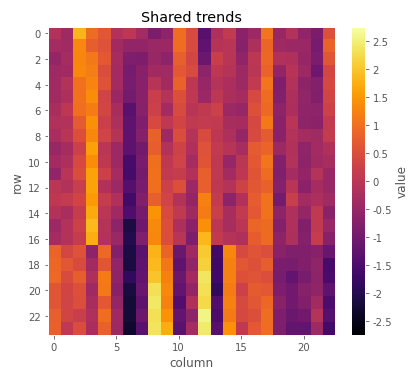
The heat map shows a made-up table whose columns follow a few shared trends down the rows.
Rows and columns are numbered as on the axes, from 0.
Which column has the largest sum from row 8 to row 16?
3
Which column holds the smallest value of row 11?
6
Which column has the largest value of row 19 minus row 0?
12
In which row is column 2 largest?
0
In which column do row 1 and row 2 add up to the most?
2
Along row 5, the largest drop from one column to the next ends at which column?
18
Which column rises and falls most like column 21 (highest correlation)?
16
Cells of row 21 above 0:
11
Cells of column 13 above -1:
17
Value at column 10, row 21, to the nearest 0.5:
-1.5
